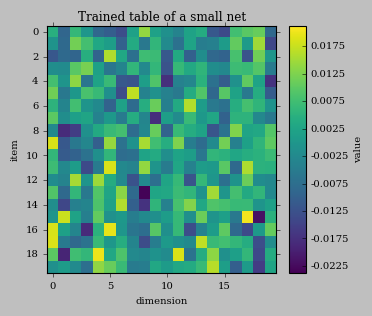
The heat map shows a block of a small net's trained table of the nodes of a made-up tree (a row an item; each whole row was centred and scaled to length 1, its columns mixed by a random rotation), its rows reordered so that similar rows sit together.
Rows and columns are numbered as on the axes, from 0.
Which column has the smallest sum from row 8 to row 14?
1
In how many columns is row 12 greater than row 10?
9
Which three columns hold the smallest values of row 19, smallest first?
18, 16, 3
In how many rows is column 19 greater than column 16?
7
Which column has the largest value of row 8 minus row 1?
19
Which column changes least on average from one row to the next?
10
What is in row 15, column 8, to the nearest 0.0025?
-0.0025
